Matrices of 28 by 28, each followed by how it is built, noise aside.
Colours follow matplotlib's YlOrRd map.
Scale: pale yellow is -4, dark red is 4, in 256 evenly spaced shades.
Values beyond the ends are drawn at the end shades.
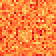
blocks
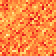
Hankel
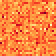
uneven rows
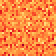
repeating columns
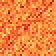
Hankel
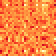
low rank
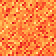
Hankel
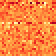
uneven rows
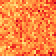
smooth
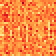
blocks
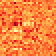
low rank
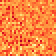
lower triangular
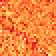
lower triangular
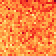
smooth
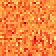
uneven rows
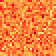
repeating columns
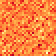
Hankel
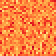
blocks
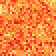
smooth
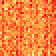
blocks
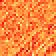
Hankel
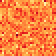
low rank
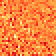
lower triangular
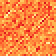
Hankel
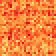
blocks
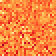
lower triangular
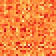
low rank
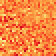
lower triangular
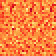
repeating columns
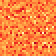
uneven rows
